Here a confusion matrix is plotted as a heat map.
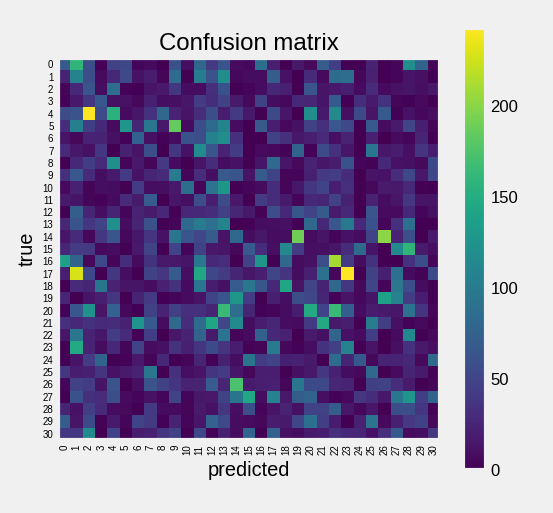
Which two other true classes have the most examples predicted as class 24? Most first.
15, 4
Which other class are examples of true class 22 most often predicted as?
28
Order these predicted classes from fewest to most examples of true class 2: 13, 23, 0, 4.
0, 23, 13, 4
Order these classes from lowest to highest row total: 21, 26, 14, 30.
30, 26, 14, 21
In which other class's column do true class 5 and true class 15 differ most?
9
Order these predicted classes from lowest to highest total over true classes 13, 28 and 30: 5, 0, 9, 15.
5, 9, 0, 15
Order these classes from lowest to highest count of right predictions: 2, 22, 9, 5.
2, 22, 9, 5
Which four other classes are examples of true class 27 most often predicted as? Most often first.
15, 28, 17, 14
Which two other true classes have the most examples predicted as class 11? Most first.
17, 7
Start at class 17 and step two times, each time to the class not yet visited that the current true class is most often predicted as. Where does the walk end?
1
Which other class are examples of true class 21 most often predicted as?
12
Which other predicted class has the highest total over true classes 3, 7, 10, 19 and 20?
13
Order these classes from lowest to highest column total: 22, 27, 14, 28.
27, 14, 28, 22
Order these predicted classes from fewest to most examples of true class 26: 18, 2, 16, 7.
18, 16, 2, 7
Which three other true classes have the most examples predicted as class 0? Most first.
16, 29, 4
